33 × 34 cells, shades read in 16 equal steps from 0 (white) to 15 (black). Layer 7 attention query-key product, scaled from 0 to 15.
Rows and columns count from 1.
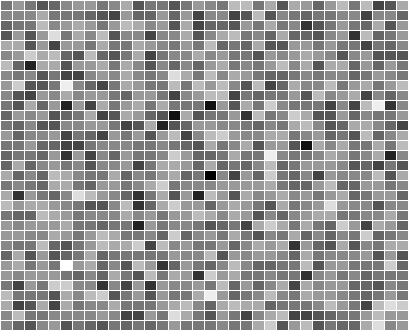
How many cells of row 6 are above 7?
14
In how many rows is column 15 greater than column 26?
15
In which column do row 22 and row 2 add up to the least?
4
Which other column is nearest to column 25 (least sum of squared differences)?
30
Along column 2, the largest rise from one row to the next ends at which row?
10
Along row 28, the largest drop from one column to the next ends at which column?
18
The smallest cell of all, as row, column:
27, 6
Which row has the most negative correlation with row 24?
2
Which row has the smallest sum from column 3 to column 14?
3
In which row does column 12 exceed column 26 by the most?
23
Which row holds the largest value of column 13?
29
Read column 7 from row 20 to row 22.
2 8 8
